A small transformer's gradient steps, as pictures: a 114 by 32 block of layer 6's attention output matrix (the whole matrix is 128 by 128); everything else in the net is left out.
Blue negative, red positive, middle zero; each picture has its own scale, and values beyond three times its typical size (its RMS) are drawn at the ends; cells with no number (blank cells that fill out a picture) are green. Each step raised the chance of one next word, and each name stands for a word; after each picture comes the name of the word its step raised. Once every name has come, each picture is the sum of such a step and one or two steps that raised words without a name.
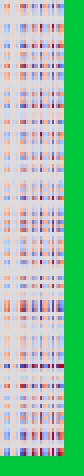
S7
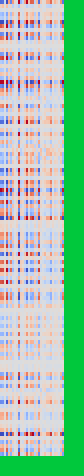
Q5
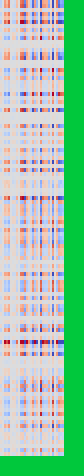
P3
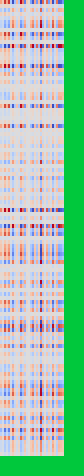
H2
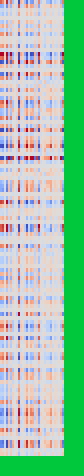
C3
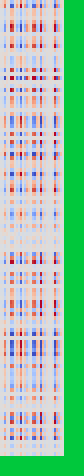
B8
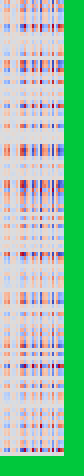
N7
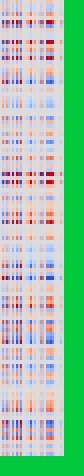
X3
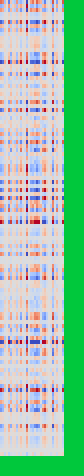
P3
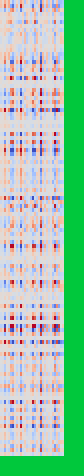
P3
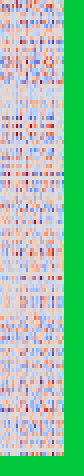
X3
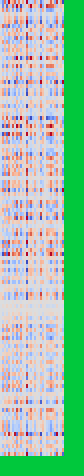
Q5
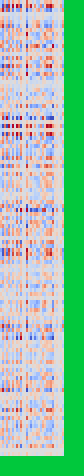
H2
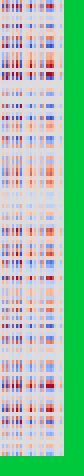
S7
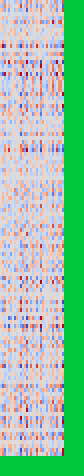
S7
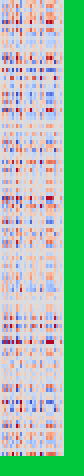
P3
